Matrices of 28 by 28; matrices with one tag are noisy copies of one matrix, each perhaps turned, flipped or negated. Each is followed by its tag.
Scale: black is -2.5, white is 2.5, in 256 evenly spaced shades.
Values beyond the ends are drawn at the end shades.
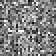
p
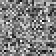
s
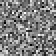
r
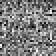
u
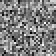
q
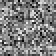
q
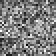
p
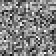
q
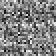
u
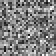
s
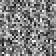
q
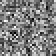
q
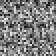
u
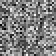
s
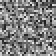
u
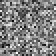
s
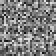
u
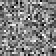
p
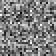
u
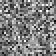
s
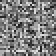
u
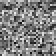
q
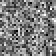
q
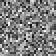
r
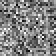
s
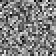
r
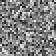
r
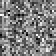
q
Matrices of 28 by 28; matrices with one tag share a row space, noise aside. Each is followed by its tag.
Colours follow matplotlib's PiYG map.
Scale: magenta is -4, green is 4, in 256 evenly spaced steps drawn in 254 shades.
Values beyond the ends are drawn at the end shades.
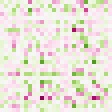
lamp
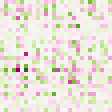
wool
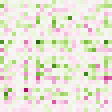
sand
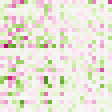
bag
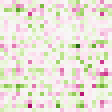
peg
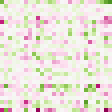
sand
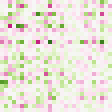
bag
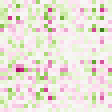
bag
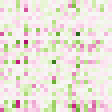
wool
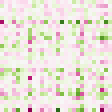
peg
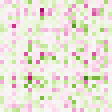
lamp
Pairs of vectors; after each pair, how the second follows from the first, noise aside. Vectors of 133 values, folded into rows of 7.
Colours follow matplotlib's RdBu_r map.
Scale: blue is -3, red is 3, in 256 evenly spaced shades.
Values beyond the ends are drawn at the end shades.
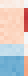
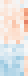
shrunk.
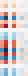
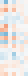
wrapped around, shrunk.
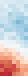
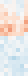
wrapped around, shrunk.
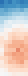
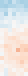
shrunk.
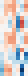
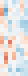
wrapped around, negated, shrunk.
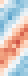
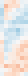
wrapped around, negated, shrunk.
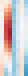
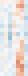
wrapped around, shrunk.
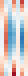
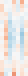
shrunk.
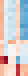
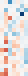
reversed, negated, partly zeroed.
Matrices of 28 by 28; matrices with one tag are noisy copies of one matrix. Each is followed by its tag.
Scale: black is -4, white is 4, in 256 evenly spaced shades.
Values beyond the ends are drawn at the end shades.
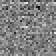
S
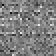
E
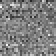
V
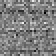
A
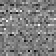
E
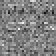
A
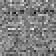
A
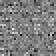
E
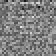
S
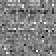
A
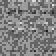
A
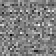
E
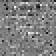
S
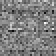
A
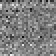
V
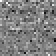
A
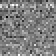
V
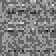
A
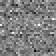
E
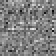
A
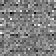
E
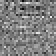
S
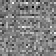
S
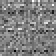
A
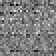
E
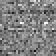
A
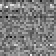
V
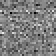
E
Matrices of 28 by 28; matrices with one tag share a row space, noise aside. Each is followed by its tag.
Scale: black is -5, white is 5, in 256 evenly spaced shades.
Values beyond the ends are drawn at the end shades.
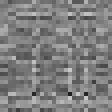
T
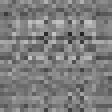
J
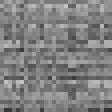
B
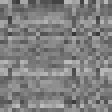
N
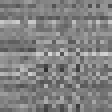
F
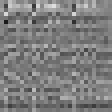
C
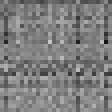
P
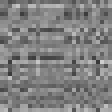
N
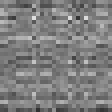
T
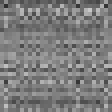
P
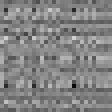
C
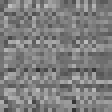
C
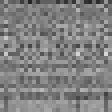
P
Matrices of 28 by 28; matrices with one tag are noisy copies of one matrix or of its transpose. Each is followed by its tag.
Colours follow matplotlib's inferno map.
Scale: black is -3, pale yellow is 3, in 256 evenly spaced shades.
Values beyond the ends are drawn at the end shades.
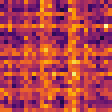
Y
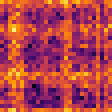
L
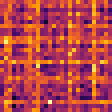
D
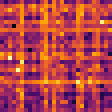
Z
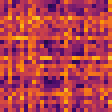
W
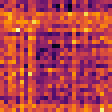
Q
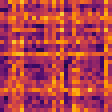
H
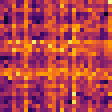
Y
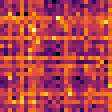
W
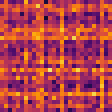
D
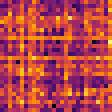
W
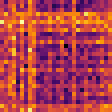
Q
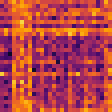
Q
